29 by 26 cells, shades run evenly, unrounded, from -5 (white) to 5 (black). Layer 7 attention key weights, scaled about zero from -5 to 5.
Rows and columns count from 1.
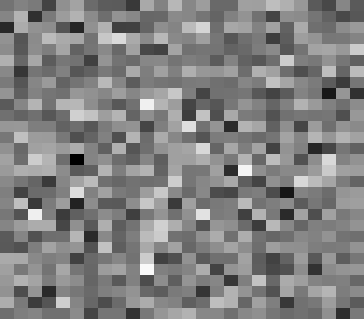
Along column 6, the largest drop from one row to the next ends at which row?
4
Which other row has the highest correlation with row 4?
18
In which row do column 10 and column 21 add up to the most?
20
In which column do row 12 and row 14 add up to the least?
14
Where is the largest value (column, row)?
6, 15
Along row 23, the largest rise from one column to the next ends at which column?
9
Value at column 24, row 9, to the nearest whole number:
4
